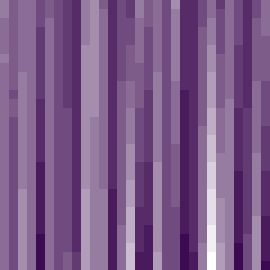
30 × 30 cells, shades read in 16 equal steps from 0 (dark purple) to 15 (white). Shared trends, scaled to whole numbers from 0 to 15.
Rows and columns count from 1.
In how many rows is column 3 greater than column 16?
23
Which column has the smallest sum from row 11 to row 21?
21
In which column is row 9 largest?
24
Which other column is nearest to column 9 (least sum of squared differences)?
22
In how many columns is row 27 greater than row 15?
10
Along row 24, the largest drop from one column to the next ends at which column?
16
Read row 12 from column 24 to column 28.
9 5 7 3 2
